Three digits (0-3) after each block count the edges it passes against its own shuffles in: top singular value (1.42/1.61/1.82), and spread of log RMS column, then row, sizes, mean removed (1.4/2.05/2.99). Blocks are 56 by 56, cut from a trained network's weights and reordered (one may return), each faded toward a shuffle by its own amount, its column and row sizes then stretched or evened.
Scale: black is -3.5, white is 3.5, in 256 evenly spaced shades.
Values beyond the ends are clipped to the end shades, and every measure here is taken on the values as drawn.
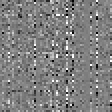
1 3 2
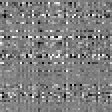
2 0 3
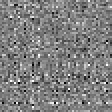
3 2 2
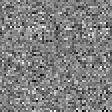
1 1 2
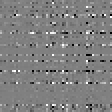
2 2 3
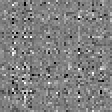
0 2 2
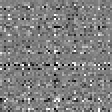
1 2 3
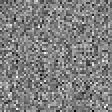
2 1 0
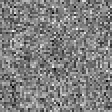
3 1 0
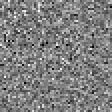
0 1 0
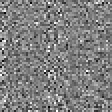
2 2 1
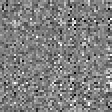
0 2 1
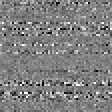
1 0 3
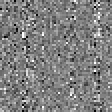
1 2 0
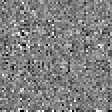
1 1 2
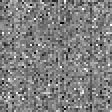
0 0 1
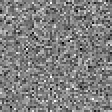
0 0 0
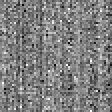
2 1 0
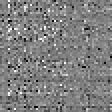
0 2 1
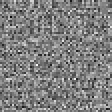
3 0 1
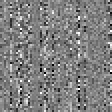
2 3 0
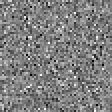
0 1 0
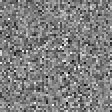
0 1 0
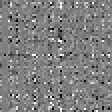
1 3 2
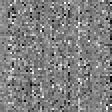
0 2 0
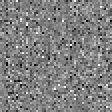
0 2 1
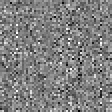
2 2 0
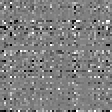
0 2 3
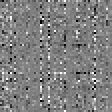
1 3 2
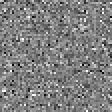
0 1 2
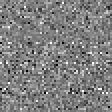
0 0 2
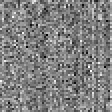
2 0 0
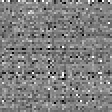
1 1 2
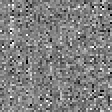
0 2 1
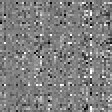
0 3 2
